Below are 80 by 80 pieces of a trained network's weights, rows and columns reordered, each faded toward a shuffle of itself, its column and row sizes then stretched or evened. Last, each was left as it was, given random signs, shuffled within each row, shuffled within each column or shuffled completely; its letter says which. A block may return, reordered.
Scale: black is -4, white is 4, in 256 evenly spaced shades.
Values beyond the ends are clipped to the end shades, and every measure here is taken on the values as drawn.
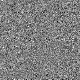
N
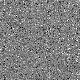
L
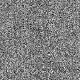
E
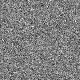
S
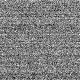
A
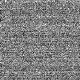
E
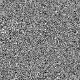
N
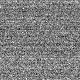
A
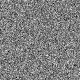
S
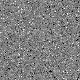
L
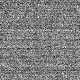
E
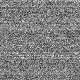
A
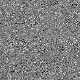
N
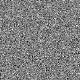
N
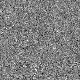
A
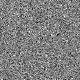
A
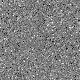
S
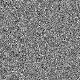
L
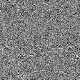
N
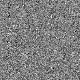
L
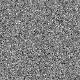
A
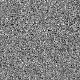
A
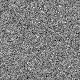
S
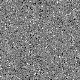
L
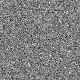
S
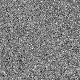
S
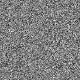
N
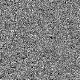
N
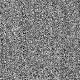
L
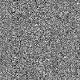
E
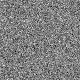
S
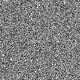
L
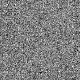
L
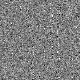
L
